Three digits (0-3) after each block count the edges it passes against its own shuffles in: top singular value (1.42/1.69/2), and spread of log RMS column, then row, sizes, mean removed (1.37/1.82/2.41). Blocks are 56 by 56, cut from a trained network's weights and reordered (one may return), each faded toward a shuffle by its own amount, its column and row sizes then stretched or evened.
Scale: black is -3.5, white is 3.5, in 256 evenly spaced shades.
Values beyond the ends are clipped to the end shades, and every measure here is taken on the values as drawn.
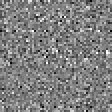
1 0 2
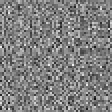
3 2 1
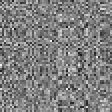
3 2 0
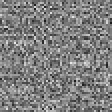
3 1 1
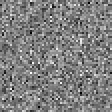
0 2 0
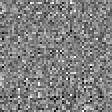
2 2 2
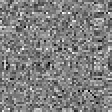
2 0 2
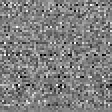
1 0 3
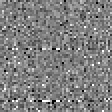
2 0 1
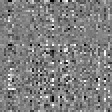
2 3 3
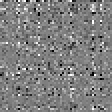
1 3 3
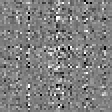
2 3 3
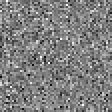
1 1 0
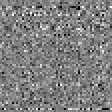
1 1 3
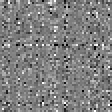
1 3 2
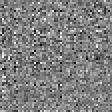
2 2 2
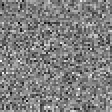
1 0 2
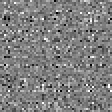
0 1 3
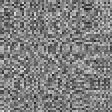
3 1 1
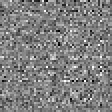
1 1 3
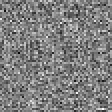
2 1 0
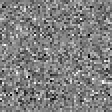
0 1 2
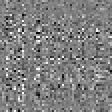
2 3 3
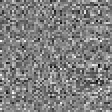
3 2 2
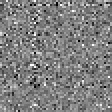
1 2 2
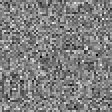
2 0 0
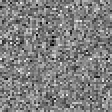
0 0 0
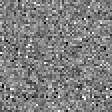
1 0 0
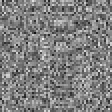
3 1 1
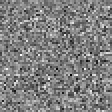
0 0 2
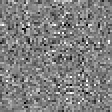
2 2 2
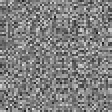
3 0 0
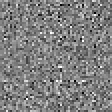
0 2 2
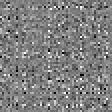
0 3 3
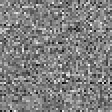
1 1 2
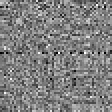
2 0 2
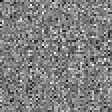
2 2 0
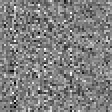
2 3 0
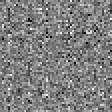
1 2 0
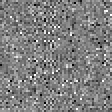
2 1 0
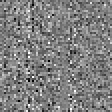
0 3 0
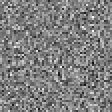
2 1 0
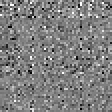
1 2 3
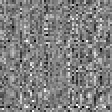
2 3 0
